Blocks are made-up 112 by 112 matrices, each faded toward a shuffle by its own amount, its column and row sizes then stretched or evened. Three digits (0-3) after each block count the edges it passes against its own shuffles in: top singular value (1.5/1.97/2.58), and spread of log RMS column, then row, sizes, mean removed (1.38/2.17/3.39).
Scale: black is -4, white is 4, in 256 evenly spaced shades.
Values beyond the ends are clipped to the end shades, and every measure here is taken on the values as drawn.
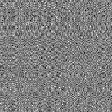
3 0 0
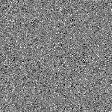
1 1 1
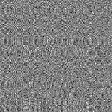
3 1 0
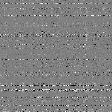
2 1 3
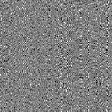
3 2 0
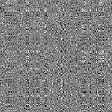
3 2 1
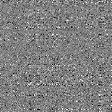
2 1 2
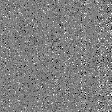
1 2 0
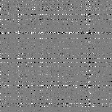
2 2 3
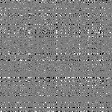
3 2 3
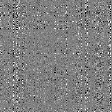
1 3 2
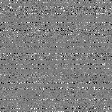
0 1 3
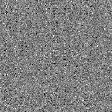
1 1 1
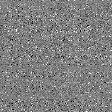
0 1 2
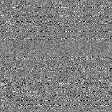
2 0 3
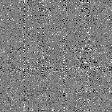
1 2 2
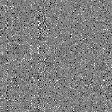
2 2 1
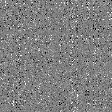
1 2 1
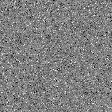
0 0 0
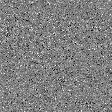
0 0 1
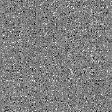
1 2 1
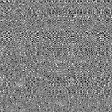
3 1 2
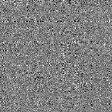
2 2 2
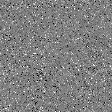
0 1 1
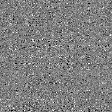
0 1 2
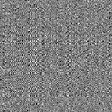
3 2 2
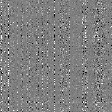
2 3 1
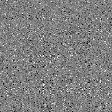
2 1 1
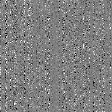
1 3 0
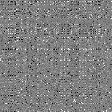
3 1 2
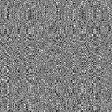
3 2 0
